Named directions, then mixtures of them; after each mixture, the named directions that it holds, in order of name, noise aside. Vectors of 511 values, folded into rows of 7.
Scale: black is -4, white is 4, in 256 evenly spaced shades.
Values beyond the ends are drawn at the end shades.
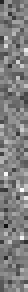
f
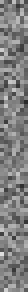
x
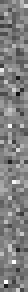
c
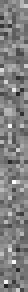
c.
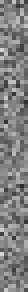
x.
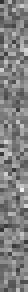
c, f, x.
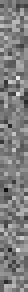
c, f, x.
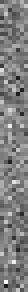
c.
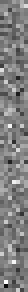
c.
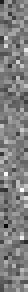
f.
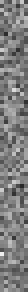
c, x.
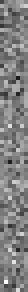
c, x.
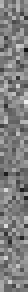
f, x.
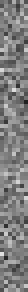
c, f, x.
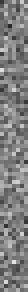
c, f, x.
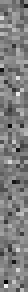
c.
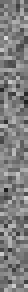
f, x.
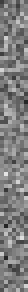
c, f, x.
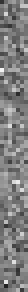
c, f.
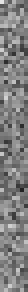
c, f, x.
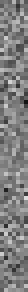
f, x.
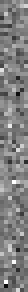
c.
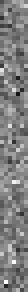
c.
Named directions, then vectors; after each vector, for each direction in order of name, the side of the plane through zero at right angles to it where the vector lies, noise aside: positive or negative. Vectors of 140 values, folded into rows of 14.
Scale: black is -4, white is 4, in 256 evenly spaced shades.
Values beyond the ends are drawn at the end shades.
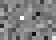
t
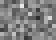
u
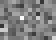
positive, negative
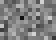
negative, positive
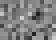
positive, positive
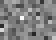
positive, negative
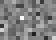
positive, negative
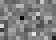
negative, positive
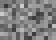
positive, positive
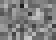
negative, negative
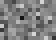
negative, positive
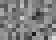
positive, positive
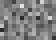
negative, positive
